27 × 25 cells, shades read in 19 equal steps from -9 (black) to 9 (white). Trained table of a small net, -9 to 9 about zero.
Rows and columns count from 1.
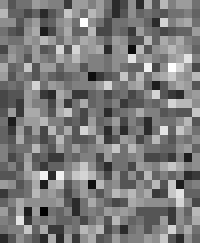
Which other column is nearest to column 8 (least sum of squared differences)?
5
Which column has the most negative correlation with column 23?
20
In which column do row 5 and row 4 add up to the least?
17
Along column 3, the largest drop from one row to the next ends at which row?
26
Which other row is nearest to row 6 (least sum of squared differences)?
19
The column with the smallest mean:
14
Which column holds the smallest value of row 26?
16
